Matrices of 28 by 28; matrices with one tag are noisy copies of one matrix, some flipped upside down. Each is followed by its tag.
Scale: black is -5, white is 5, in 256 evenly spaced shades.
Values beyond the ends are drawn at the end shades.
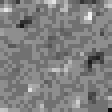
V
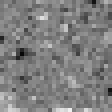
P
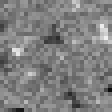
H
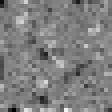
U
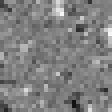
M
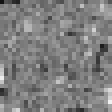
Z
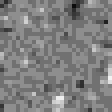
M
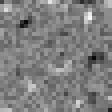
V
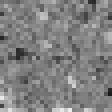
P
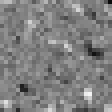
V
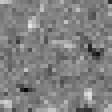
V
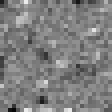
U
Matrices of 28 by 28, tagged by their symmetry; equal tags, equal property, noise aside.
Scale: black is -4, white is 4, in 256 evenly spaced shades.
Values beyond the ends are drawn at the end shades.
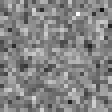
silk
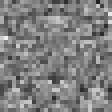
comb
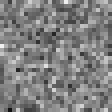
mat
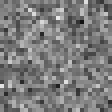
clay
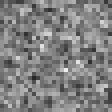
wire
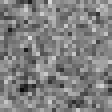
wire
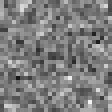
silk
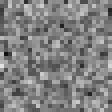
comb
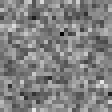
silk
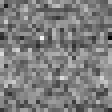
comb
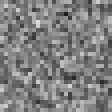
mat
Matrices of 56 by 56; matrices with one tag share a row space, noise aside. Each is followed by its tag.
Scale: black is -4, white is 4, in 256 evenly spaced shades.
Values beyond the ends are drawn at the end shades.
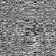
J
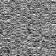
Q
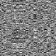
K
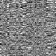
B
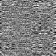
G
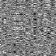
K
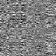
B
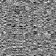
K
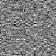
K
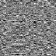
K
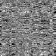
G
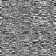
G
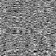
K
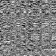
Q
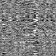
J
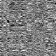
B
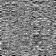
G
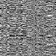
B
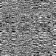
G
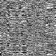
B
